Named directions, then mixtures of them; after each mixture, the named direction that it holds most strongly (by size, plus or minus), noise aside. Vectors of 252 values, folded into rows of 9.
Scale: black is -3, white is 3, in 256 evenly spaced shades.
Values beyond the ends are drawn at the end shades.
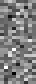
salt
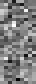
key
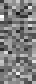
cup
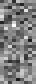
key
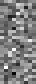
salt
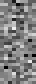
salt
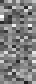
cup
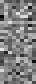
cup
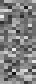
salt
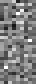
salt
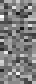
cup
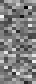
cup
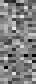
salt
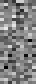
salt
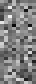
key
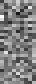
cup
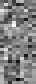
key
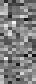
key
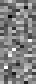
salt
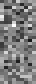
cup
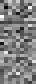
cup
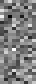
salt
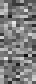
key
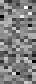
cup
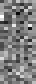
cup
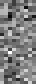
key
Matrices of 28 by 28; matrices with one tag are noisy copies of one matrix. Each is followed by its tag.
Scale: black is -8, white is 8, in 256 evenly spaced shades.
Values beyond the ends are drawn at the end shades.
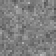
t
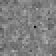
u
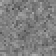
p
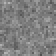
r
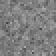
t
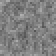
p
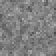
t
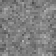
u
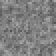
r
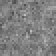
u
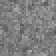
t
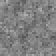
p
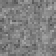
u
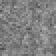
u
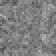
u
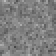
r
